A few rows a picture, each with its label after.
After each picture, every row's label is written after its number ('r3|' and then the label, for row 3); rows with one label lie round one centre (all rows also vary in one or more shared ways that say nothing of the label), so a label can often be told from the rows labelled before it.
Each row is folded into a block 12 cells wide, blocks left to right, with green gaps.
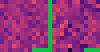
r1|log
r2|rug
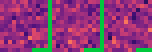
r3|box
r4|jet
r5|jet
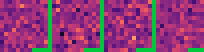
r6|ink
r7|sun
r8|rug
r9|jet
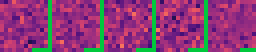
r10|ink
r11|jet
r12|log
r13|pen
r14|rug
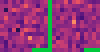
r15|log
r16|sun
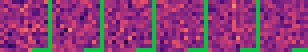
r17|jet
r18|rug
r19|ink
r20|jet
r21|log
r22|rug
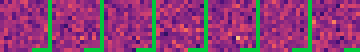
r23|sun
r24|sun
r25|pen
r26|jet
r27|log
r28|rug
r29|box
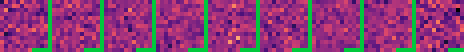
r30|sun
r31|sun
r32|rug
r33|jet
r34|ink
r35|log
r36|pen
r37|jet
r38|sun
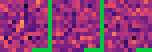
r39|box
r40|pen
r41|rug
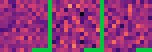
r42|box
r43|jet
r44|rug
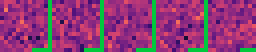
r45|sun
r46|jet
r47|box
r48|box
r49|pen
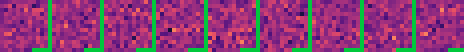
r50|rug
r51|pen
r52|box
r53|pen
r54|log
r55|sun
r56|jet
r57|box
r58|rug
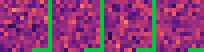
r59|log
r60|sun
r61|pen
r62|ink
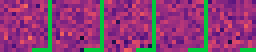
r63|ink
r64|pen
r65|log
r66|jet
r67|rug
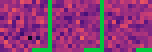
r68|sun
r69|box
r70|box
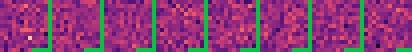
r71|log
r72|ink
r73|ink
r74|log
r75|log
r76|pen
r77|sun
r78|pen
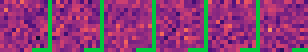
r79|sun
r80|sun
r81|pen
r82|sun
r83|jet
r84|jet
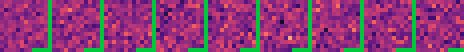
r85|jet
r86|log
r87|jet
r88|box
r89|sun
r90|rug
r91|sun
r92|log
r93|sun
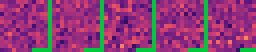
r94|box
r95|sun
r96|rug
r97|jet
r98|pen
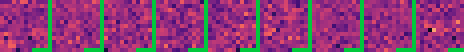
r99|box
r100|ink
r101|jet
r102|pen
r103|pen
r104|sun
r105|ink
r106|rug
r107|jet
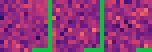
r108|log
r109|ink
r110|rug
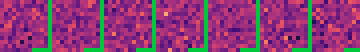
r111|sun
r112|box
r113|rug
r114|pen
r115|ink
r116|ink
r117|pen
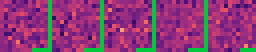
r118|jet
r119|sun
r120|pen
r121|pen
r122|ink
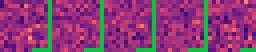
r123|rug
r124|sun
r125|ink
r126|pen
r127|pen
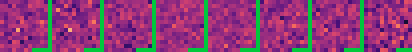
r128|log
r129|pen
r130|ink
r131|log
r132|log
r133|rug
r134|rug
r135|ink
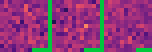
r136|rug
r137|pen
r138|ink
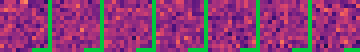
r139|sun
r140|sun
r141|log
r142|sun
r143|rug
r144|ink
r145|log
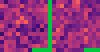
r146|ink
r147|sun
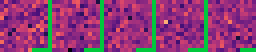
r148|box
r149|rug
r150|box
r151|box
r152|ink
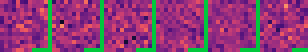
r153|jet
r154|ink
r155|log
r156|ink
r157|jet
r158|sun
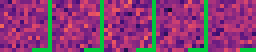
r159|ink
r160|pen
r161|pen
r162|log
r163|log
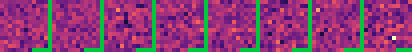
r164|log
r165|ink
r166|rug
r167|log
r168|jet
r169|jet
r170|sun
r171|box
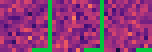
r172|box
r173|log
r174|rug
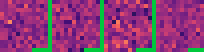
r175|rug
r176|pen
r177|log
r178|log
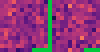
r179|rug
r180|sun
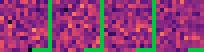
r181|box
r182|rug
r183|log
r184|box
